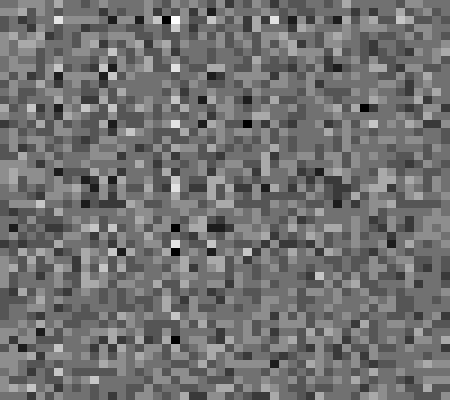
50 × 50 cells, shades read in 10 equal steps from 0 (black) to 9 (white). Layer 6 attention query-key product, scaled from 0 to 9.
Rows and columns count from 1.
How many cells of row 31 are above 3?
28
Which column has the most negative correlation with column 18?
26
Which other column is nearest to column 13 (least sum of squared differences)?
38
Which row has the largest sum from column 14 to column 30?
40
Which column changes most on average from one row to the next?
20
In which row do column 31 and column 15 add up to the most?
3
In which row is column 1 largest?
14
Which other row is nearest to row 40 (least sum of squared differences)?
8
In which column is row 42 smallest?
5
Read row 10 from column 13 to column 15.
7 3 5
